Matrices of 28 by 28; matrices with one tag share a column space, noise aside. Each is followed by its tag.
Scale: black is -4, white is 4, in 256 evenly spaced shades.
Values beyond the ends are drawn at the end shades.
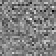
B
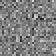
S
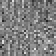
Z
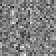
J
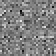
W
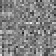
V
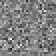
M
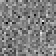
V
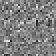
B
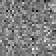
M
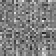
Z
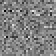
W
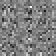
J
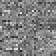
W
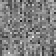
Z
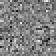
M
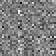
W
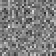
J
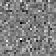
M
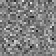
M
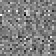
W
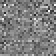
B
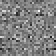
W
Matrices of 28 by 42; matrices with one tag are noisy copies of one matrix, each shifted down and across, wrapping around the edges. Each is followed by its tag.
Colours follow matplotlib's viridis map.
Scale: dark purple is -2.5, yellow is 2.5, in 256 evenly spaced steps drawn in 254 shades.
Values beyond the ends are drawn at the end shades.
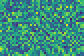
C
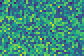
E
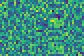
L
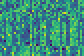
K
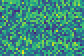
E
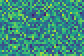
C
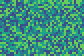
E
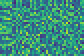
L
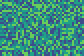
C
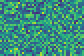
C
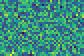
C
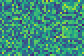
L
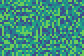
L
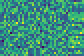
L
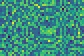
L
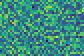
C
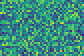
C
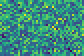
E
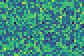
E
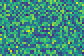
C
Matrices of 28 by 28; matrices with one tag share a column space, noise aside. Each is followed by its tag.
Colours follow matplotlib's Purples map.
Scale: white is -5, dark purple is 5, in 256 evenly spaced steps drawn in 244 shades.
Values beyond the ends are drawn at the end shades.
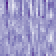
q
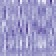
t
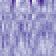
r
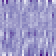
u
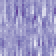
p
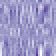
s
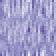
q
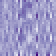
q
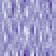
q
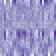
u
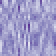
r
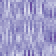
q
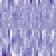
u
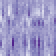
p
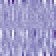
u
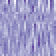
r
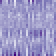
u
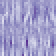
p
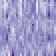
q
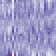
q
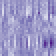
p
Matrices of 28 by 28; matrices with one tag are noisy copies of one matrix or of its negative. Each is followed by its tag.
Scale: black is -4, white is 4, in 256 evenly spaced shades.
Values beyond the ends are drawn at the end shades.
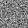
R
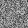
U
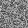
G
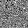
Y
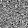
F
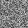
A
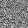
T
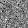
R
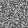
G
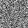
Y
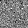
U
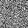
Y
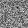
R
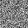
R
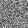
U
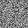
R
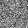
U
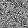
A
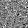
Y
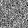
U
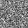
F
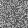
F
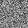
U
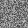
T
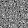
T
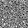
T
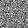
T
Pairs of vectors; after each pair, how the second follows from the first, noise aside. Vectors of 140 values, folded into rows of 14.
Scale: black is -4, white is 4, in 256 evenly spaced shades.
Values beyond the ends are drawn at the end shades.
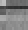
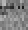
partly zeroed.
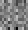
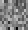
copied.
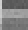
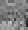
reversed, negated, partly zeroed.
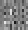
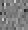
wrapped around, negated, partly zeroed.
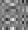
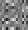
copied.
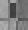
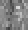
wrapped around, negated, partly zeroed.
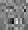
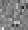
wrapped around, negated, partly zeroed.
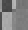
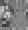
wrapped around, negated, partly zeroed.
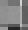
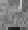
partly zeroed.
